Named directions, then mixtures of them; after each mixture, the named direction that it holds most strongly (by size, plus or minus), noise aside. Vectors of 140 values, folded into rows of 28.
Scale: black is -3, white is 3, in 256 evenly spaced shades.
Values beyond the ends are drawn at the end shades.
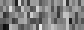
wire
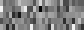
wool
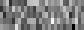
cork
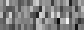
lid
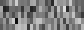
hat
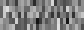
hat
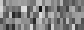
wool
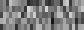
cork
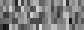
wire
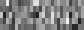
lid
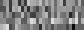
cork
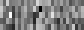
lid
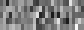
lid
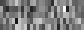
hat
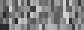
wire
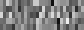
lid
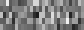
lid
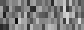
hat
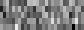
cork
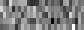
cork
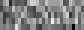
cork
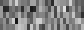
hat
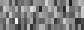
hat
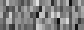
lid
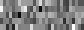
wool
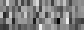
lid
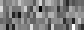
wool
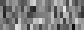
hat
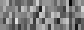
lid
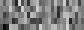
wire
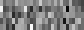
wool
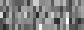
lid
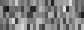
hat
